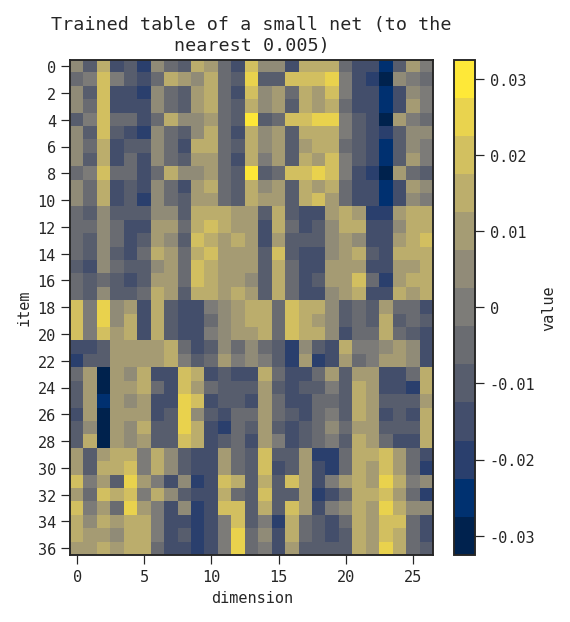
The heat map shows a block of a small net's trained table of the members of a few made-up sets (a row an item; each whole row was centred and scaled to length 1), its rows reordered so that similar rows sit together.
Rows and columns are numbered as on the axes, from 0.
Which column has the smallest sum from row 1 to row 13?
23
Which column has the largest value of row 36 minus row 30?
12
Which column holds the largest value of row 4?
13
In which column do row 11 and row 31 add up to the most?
11
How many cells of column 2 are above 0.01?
18
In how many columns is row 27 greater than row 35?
10
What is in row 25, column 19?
-0.005
